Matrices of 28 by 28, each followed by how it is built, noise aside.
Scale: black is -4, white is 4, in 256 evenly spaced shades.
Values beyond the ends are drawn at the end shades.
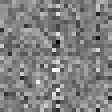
uneven columns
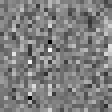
uneven columns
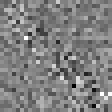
banded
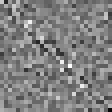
banded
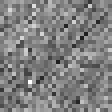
Hankel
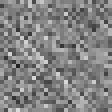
Toeplitz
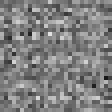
blocks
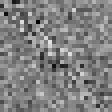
banded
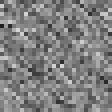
Toeplitz
